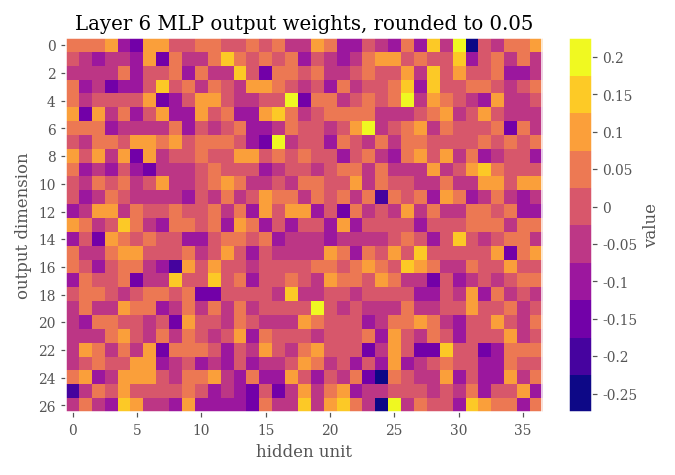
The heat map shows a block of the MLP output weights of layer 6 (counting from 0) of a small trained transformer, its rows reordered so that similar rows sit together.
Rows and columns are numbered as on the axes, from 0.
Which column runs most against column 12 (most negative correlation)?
18
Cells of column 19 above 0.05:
3
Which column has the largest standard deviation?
24
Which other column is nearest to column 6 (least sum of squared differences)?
29
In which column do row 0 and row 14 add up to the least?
31
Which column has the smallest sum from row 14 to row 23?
14
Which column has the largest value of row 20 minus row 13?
27
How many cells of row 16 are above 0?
15
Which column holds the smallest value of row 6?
34
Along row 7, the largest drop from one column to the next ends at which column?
17
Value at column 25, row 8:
-0.1
